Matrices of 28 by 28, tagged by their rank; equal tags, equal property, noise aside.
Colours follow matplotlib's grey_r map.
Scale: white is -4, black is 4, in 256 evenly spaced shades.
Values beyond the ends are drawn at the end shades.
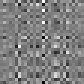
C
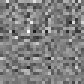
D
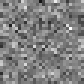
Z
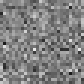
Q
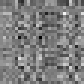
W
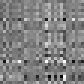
C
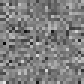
Q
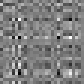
C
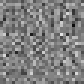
Q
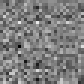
Q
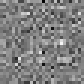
Q
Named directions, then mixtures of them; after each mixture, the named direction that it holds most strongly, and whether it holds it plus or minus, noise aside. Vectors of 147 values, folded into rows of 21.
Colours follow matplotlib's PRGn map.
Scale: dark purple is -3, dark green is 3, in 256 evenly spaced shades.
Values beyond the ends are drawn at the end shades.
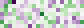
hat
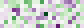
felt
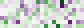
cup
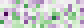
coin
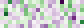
coin, minus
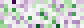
hat, plus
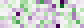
cup, minus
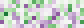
coin, minus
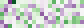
hat, minus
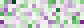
hat, minus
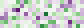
felt, plus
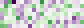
hat, plus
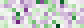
cup, plus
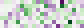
cup, minus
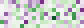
coin, plus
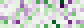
cup, plus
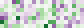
cup, plus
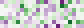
cup, minus
